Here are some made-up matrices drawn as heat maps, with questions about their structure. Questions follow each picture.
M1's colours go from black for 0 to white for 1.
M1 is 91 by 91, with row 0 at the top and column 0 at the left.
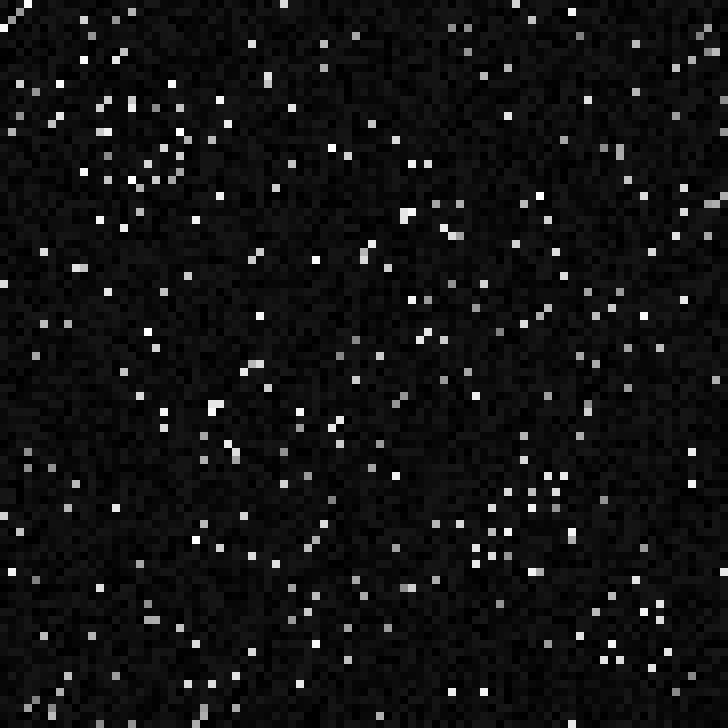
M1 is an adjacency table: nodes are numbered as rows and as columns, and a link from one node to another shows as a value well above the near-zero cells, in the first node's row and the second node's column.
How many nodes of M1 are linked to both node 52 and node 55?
1
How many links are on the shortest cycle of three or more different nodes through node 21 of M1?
6
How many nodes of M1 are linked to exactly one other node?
3
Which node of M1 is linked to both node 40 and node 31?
node 5
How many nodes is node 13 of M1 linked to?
5
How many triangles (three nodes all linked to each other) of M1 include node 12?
2
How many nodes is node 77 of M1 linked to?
4
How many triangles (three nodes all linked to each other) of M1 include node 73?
0
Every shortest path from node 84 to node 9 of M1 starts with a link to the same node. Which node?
node 86
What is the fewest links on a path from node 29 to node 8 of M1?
2
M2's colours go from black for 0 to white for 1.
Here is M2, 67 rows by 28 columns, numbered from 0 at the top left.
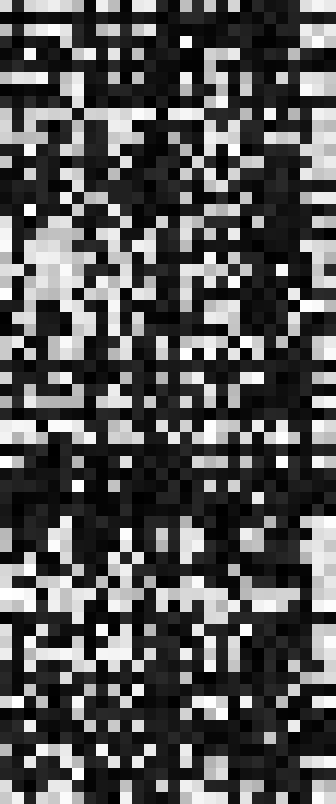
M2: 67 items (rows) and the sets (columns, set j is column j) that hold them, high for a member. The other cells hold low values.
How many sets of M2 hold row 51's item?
3
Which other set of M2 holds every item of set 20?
26
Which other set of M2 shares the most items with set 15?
5
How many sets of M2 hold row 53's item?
9
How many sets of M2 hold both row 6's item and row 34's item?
0
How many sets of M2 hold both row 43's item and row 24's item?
2
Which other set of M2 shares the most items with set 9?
2
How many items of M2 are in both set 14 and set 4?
2
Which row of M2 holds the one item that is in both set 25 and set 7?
16
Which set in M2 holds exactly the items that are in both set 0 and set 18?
23
